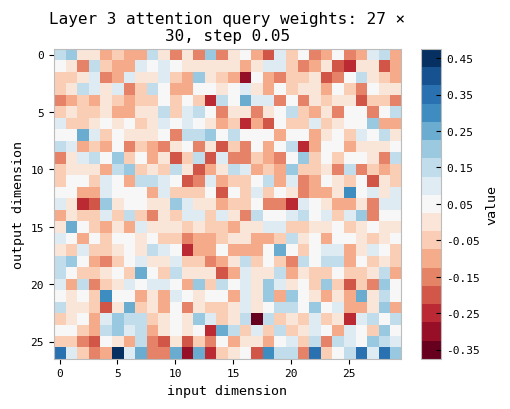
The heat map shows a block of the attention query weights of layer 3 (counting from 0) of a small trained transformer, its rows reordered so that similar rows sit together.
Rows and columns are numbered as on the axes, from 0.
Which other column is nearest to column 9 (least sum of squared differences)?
8
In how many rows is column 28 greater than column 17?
15
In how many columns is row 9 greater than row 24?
9
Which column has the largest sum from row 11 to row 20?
7
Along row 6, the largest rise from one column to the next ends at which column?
19
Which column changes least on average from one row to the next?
22
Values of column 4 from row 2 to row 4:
-0.15 0 0
